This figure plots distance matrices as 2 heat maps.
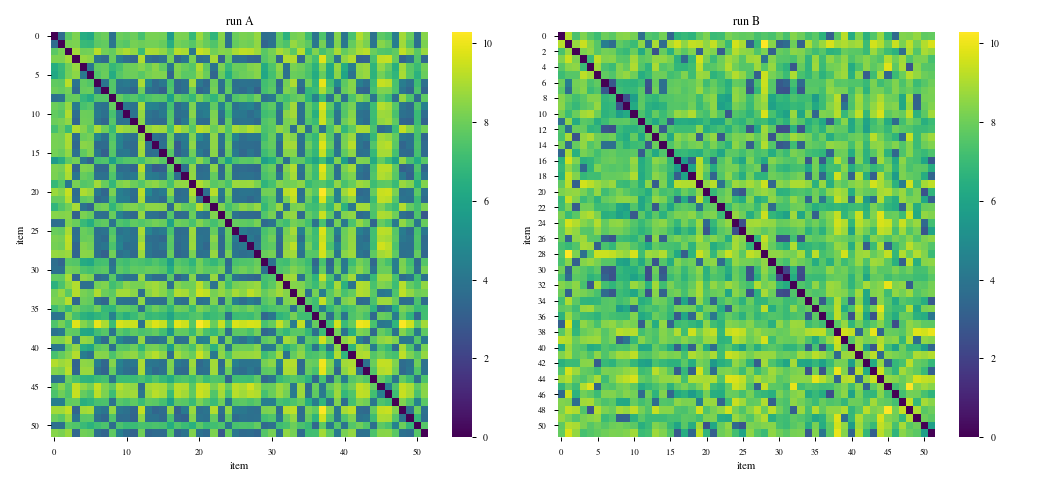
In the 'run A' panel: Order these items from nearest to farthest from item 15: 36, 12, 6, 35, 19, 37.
6, 36, 35, 19, 12, 37
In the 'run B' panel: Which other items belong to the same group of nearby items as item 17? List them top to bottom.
3, 28
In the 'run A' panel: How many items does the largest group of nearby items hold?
26
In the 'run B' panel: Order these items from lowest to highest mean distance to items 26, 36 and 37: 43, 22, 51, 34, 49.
34, 43, 51, 22, 49
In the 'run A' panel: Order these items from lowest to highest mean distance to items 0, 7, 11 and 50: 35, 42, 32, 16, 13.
13, 42, 16, 35, 32
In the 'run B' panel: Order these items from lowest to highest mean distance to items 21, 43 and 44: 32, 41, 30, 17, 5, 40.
40, 17, 41, 5, 30, 32
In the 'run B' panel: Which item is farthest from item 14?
28
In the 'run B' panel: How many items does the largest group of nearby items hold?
9
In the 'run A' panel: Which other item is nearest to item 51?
23
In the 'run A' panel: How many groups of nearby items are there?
5
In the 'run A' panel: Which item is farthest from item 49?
37
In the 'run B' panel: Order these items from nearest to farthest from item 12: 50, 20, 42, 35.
42, 20, 50, 35
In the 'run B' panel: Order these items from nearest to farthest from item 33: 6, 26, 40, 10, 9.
26, 6, 10, 9, 40
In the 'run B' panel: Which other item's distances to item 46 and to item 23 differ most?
37
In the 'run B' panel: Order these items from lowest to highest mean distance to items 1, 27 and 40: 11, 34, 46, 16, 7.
7, 34, 16, 11, 46
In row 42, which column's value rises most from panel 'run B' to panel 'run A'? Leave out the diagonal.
45
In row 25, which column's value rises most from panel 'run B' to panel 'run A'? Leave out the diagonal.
24
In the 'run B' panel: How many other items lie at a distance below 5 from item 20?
3
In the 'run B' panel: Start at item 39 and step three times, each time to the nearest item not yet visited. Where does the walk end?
49
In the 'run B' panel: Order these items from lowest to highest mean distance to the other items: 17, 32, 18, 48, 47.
18, 17, 47, 32, 48
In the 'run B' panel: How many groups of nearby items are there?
11
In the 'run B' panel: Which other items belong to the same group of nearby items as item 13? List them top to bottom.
2, 19, 22, 29, 47
